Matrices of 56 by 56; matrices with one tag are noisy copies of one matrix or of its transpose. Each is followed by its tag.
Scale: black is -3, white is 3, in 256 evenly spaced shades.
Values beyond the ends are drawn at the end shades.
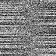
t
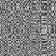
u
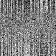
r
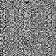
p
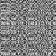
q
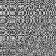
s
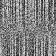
t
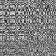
s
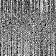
r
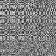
s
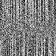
t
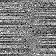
t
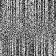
t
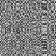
u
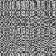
q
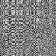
s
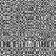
u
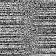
t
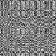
q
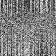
r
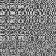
s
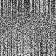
r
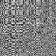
s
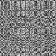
q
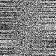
r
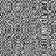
u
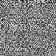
p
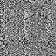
p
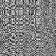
s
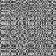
q
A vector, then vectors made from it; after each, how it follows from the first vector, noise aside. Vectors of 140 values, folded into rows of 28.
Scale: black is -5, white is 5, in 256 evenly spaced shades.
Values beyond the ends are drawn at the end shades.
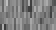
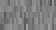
reversed, shrunk.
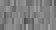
reversed, shrunk.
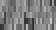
reversed.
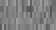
shrunk.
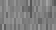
shrunk.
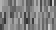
reversed.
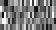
wrapped around, negated, scaled up.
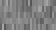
shrunk.
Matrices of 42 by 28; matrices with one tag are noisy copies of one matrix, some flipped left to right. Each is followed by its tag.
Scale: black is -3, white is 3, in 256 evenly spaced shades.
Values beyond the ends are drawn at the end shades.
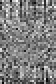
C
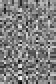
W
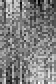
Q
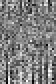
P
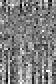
P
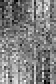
Q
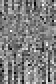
P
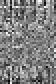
C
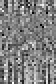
P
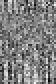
P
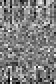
C
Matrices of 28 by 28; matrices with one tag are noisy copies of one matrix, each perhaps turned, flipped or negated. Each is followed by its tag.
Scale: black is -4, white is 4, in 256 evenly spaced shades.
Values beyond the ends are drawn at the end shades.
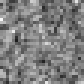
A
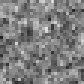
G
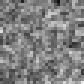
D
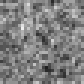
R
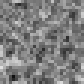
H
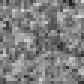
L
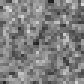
A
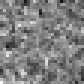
D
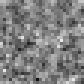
L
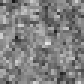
A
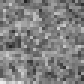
D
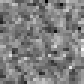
G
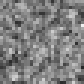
H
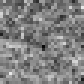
A
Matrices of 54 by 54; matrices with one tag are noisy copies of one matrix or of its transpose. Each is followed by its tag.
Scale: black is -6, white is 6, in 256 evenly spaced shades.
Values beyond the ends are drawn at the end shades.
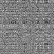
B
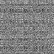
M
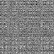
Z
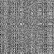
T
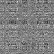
B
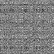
M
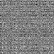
Z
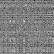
T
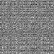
Z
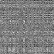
T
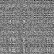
T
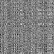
T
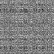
M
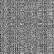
T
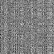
T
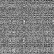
T
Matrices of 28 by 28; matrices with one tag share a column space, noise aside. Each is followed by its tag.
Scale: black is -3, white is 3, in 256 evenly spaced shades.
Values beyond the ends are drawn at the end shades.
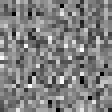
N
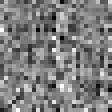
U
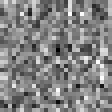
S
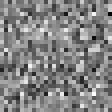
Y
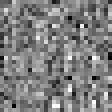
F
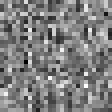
Y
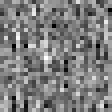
F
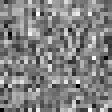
N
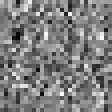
Y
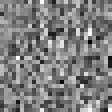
N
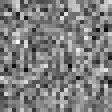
Y
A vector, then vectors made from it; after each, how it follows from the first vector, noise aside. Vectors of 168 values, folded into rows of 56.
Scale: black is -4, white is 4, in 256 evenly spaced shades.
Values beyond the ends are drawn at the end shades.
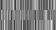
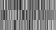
wrapped around, negated.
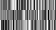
wrapped around, scaled up.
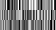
wrapped around, scaled up.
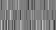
reversed, partly zeroed.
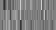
reversed, negated, partly zeroed.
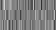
reversed, partly zeroed.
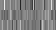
reversed, partly zeroed.
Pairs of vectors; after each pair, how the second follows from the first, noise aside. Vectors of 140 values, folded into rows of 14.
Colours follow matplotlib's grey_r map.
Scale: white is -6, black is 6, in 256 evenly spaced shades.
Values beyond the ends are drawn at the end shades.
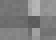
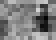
wrapped around, negated, scaled up.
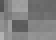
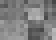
reversed, negated.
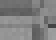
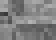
reversed.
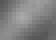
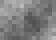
reversed, negated.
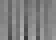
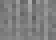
reversed, negated, shrunk.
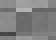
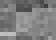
negated.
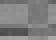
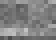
negated.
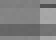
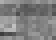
reversed.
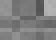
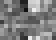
wrapped around, scaled up.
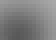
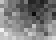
reversed, scaled up.
